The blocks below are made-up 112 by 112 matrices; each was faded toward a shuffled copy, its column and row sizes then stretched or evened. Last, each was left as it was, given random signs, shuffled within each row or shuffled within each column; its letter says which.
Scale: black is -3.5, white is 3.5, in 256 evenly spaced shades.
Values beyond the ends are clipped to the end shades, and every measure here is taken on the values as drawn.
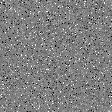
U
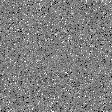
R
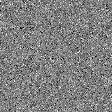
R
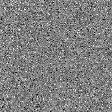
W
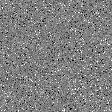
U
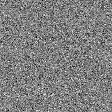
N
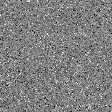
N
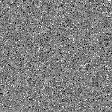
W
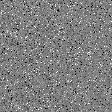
U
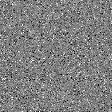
W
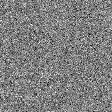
N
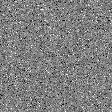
N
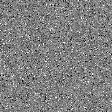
R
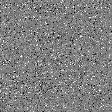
R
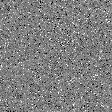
U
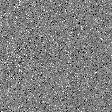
U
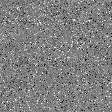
N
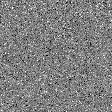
N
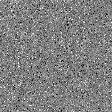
R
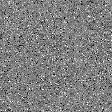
W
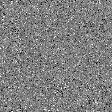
R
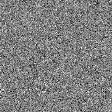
R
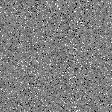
U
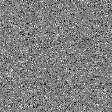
W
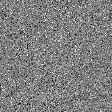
U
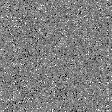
W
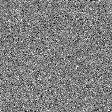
N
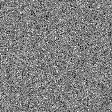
U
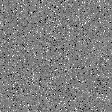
U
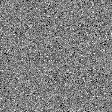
R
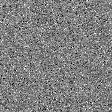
N
